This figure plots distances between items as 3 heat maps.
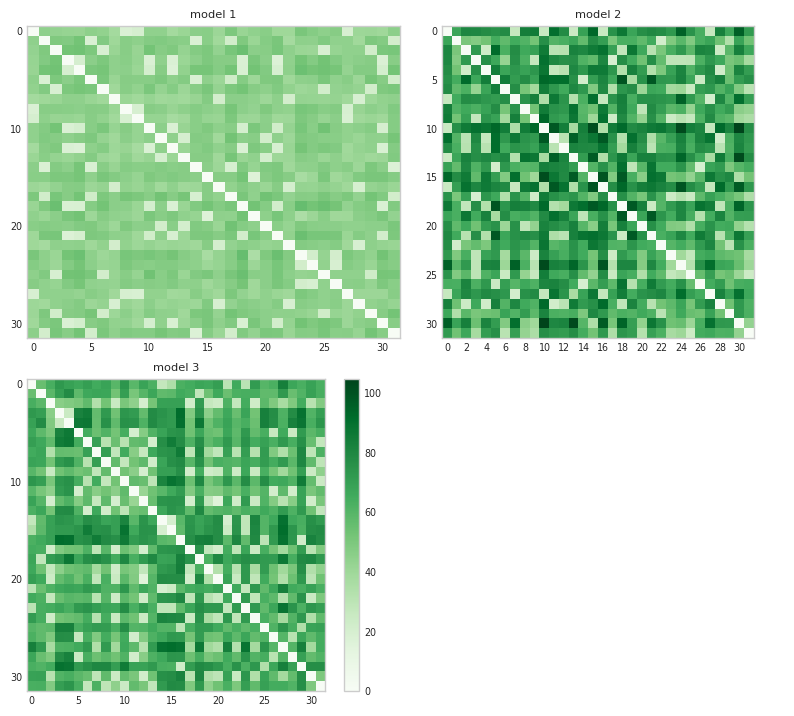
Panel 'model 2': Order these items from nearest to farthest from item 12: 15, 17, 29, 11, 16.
11, 29, 17, 15, 16
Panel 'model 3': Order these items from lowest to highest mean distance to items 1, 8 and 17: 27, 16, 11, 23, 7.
11, 7, 27, 23, 16
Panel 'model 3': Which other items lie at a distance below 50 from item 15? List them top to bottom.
0, 14, 21, 23
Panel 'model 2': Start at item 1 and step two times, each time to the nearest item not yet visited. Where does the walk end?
29
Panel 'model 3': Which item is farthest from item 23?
27
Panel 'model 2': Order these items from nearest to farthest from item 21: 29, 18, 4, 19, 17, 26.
18, 4, 29, 17, 26, 19
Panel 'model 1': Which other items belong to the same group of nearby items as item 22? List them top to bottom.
7, 16, 28
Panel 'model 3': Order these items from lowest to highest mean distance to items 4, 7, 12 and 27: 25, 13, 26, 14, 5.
26, 5, 13, 25, 14
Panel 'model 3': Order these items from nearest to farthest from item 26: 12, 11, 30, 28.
11, 28, 12, 30
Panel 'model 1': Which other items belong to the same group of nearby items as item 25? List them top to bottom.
2, 6, 29
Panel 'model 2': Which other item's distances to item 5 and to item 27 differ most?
10
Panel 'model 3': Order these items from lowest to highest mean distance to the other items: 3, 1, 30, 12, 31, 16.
12, 30, 31, 1, 3, 16
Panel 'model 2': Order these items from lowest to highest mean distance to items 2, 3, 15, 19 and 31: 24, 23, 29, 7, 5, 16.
23, 24, 29, 5, 7, 16
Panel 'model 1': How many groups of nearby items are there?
8
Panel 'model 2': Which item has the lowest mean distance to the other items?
25
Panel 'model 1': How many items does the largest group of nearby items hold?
7
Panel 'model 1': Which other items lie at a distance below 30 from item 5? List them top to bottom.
1, 14, 17, 31
